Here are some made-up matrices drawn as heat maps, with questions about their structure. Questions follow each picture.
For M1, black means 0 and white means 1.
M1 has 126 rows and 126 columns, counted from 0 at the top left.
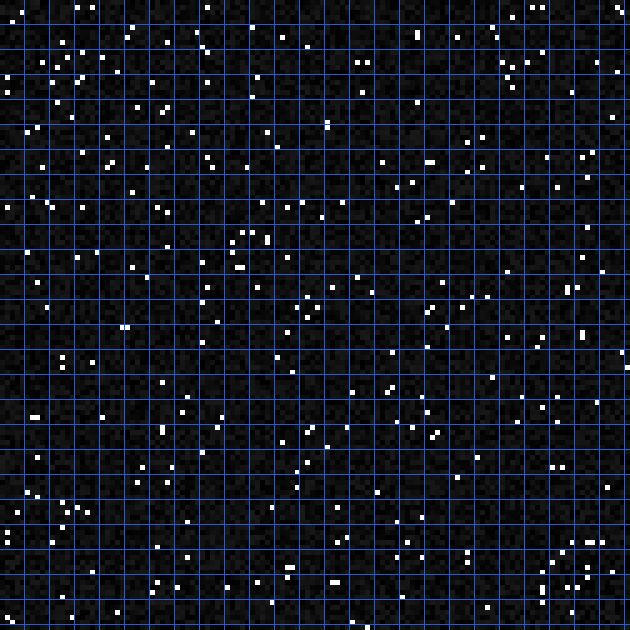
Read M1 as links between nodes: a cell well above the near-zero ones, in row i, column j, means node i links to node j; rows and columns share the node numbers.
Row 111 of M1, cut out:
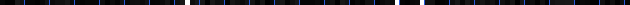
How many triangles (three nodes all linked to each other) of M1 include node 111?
2
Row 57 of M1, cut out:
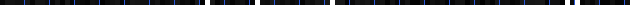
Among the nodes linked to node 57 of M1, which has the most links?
node 41
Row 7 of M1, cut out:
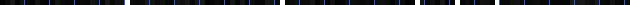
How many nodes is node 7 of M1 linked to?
5
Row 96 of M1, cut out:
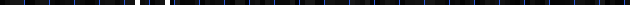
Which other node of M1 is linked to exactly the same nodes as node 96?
node 21
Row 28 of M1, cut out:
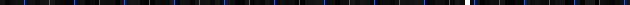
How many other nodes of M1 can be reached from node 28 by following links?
4
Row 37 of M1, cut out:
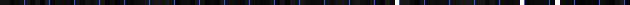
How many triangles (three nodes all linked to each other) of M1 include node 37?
2
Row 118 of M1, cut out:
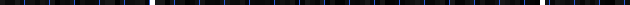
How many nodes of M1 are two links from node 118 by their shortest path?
8
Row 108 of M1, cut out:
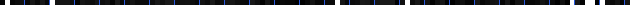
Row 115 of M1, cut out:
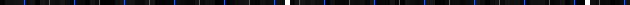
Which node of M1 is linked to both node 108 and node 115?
node 117
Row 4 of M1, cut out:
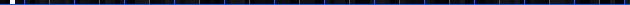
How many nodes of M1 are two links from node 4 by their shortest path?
1
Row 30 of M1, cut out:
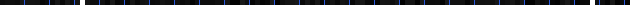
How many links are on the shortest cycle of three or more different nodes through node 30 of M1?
5
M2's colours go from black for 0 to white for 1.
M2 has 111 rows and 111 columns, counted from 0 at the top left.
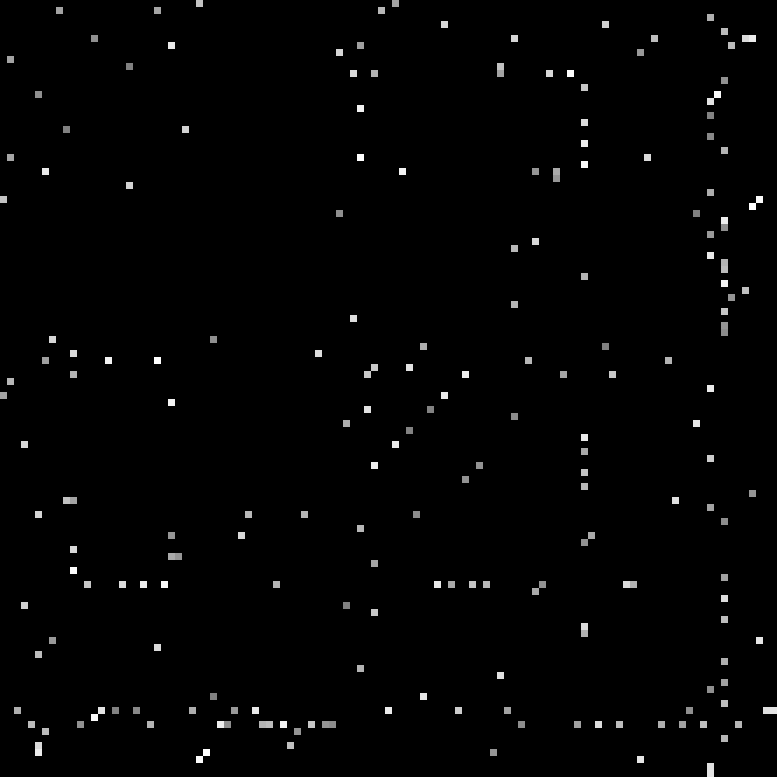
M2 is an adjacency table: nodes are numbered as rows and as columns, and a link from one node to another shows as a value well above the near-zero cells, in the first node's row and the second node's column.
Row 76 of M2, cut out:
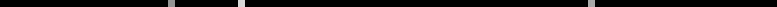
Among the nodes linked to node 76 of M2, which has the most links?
node 24
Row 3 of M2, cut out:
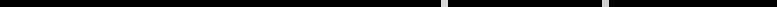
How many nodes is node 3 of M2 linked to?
2
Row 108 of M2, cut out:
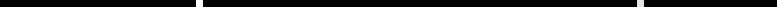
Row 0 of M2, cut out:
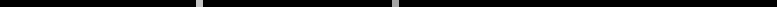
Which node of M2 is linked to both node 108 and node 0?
node 28
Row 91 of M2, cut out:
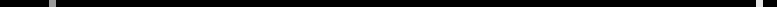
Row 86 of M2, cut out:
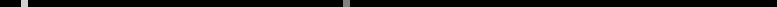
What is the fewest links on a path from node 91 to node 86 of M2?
7
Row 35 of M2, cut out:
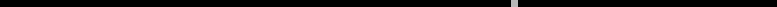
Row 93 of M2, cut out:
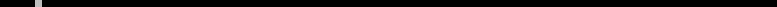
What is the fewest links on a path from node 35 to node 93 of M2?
3
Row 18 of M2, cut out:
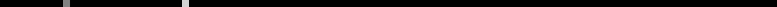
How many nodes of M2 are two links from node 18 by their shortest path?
1
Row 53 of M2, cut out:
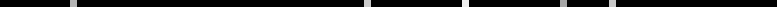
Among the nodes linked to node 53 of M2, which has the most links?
node 10
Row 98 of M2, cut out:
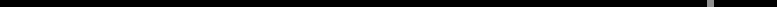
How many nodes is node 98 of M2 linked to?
1
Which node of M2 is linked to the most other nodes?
node 103
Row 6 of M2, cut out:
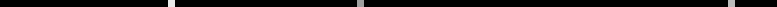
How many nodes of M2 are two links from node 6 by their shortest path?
8
